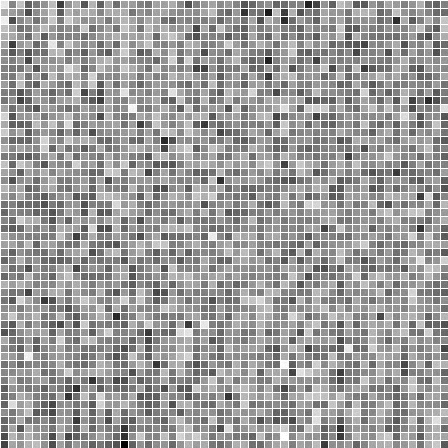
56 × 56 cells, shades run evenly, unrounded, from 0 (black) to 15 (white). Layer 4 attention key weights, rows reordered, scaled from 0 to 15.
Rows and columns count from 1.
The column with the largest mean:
24
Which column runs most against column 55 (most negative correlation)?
16
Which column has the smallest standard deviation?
30
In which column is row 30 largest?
27
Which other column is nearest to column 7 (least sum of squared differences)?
1
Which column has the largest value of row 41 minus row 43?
19
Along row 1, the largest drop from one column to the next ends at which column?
8
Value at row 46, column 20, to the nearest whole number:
3
